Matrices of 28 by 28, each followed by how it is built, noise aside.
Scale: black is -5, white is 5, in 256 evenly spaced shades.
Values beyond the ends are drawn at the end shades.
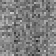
blocks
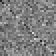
diagonal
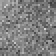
smooth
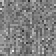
blocks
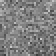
smooth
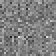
low rank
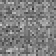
blocks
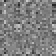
low rank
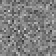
low rank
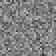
noise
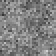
smooth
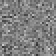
low rank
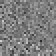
lower triangular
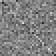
diagonal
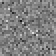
diagonal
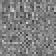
low rank
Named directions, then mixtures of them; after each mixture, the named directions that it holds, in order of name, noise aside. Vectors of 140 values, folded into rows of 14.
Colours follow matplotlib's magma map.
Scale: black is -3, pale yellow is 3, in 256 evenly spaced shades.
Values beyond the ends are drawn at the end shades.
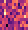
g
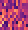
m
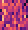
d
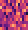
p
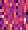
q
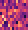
m.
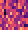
g.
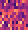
m.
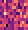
g.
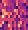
d, m.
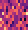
m, p, q.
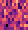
g, p.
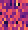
m, p.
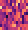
p.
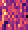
d, m.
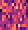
d, p.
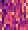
d.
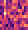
g.
